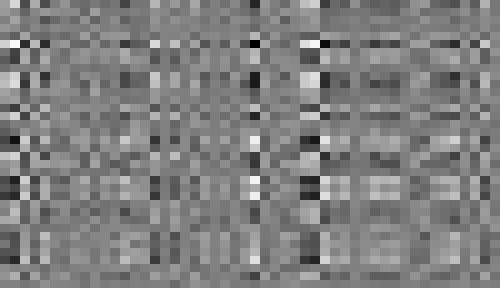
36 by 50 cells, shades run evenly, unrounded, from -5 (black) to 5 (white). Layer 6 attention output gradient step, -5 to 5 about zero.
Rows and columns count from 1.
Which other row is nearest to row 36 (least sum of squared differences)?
9
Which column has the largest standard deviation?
26
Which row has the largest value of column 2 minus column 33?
6
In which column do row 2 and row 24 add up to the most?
5
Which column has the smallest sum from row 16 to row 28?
1
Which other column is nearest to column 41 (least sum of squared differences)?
19
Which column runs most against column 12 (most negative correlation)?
30
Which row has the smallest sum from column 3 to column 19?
27
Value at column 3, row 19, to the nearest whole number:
2
